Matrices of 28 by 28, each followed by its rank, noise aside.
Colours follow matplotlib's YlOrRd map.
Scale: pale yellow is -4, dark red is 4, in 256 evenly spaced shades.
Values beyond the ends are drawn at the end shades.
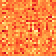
five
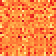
four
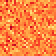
eight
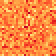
six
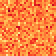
eight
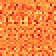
four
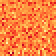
seven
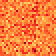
seven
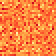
seven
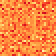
five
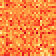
five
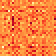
four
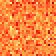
six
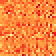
five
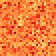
seven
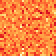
seven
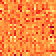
five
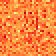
seven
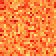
eight
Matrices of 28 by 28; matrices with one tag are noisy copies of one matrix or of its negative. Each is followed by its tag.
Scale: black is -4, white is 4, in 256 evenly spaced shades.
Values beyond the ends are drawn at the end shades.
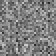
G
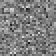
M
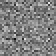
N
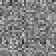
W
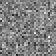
G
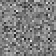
N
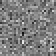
W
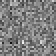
W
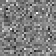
N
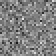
W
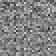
N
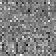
G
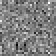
G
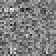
M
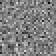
G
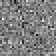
W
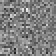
M
